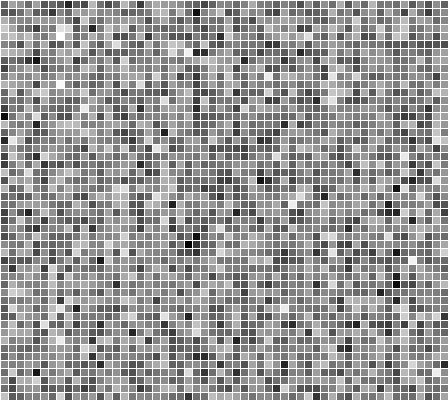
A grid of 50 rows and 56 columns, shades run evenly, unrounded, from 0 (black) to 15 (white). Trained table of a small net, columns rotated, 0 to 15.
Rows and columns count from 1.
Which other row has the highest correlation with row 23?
18
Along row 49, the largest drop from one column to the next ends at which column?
48
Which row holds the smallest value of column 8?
38
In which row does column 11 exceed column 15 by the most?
14
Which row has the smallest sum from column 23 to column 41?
23
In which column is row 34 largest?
7
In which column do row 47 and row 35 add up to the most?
55
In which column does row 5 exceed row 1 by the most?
8
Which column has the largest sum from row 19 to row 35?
16
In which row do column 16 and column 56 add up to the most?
32
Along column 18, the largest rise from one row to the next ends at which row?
22
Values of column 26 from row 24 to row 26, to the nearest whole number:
4 9 9
